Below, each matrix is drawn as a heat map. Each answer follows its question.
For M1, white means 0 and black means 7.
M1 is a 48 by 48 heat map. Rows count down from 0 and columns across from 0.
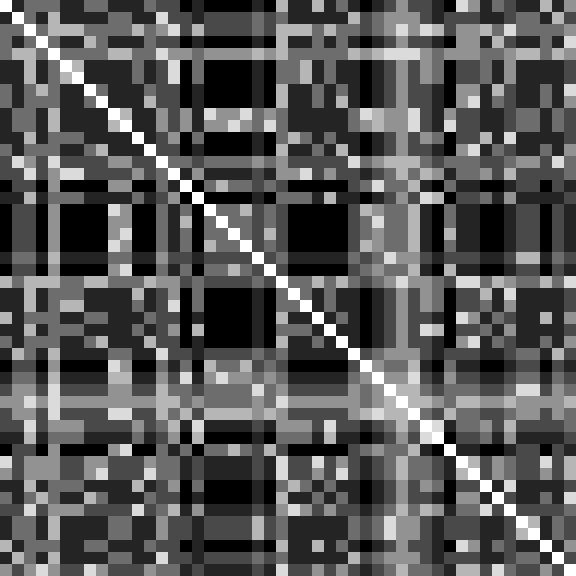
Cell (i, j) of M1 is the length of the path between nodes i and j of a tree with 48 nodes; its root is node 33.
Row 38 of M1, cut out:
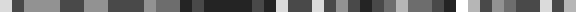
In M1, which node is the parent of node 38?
23
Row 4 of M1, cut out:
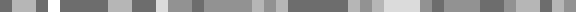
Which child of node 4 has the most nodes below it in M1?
34
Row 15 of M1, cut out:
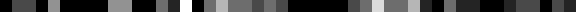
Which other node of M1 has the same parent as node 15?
18
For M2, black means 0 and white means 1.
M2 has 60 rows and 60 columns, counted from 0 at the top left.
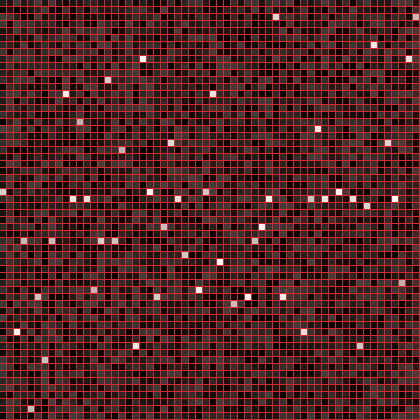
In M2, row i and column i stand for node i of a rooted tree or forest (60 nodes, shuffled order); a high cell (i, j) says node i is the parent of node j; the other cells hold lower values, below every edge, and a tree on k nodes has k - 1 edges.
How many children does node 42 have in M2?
4
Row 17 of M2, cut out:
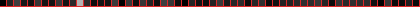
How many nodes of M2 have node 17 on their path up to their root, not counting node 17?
2
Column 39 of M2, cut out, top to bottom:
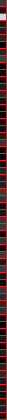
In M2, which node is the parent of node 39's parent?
47
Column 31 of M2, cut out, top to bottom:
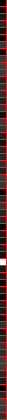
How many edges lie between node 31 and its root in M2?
2
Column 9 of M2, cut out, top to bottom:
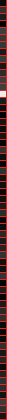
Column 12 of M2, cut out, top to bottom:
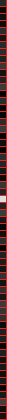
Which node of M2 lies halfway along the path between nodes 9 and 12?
41
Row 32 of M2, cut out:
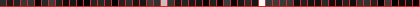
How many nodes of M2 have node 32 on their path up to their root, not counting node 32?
3
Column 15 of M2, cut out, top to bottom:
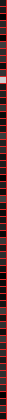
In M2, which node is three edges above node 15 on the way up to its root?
21
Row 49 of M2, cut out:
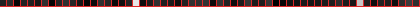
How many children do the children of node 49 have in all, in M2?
1
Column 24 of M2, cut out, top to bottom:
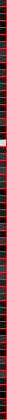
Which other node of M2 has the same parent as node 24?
55
